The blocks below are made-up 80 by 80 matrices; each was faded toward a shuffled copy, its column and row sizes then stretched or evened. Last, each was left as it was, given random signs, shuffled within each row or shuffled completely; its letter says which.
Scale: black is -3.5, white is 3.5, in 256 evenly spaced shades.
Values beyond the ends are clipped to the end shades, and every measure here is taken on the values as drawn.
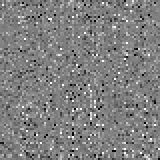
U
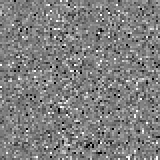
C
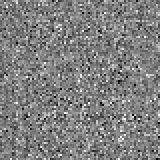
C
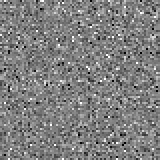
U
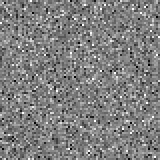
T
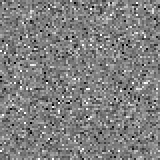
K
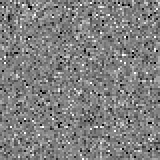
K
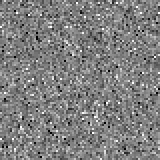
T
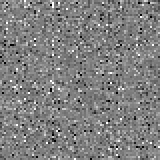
C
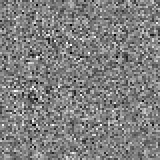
C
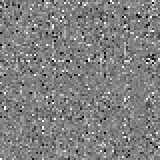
C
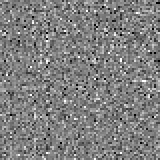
U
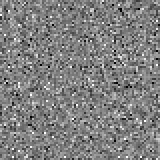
C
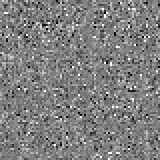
C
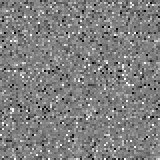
K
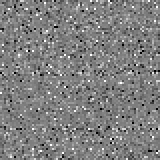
K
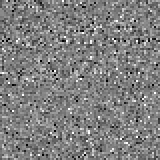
K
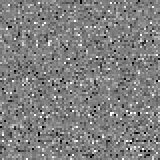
K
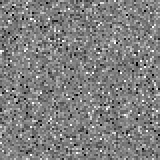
T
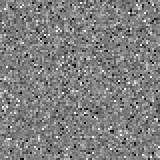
T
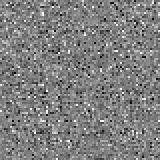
U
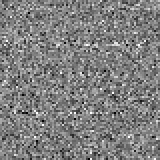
K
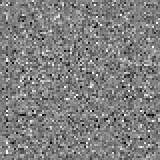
U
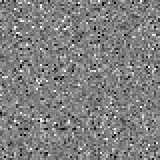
U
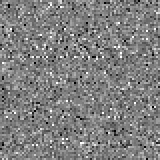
K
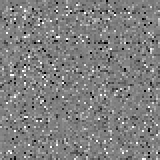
C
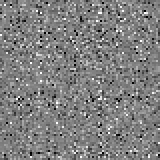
U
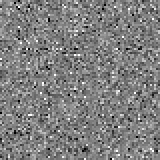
U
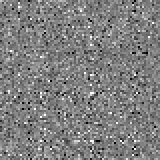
C
